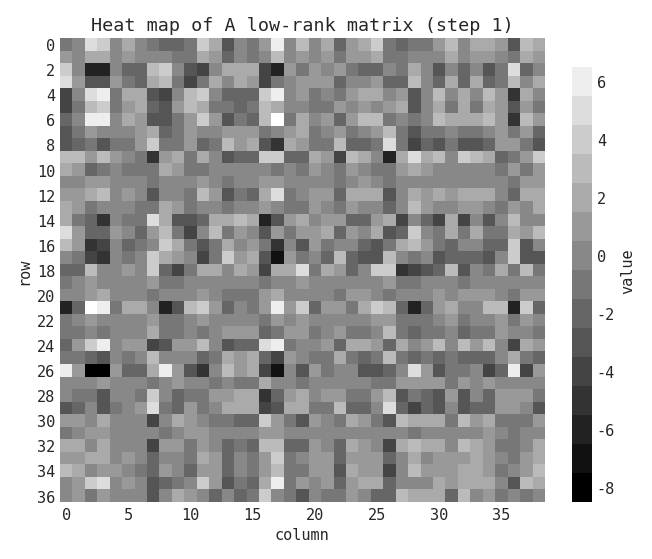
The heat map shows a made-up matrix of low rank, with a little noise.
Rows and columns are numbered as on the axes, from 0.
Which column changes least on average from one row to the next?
4
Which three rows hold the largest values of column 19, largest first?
18, 21, 0
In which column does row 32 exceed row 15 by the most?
16
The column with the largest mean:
17
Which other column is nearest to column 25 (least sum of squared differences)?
37
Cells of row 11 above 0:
8
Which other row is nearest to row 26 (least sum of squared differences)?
2
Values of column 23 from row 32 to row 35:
2 1 2 1
